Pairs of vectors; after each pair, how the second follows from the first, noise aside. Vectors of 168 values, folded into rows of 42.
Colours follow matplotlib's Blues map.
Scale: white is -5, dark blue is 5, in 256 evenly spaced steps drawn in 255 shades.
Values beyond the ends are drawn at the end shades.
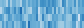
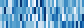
reversed, negated, scaled up.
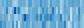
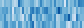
reversed.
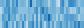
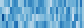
wrapped around, negated.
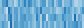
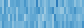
wrapped around, shrunk.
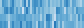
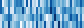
negated, scaled up.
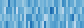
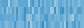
negated, shrunk.
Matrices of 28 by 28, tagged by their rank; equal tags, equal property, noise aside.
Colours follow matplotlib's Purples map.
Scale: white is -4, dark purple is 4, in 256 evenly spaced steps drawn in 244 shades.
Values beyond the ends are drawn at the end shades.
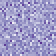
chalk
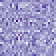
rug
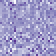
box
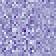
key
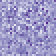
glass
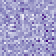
rug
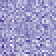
key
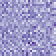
key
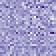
key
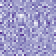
key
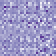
rug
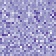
chalk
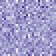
rug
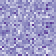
glass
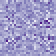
key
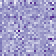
key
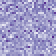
glass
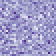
glass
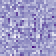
glass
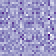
box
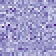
glass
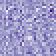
box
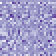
key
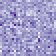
glass
